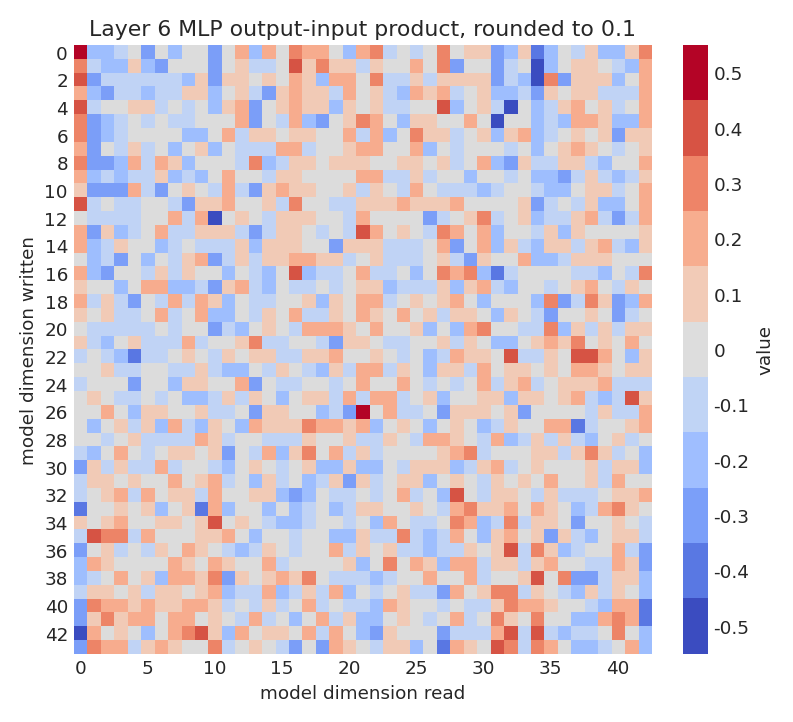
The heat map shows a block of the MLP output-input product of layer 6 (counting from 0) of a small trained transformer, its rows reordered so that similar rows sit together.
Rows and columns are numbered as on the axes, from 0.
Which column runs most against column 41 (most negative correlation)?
38
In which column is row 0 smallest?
34
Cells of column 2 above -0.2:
35
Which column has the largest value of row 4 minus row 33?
0
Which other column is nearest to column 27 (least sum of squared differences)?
16
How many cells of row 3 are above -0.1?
22
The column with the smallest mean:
1
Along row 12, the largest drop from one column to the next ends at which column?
10
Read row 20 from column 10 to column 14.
-0.3 -0.1 -0.2 0 0.1
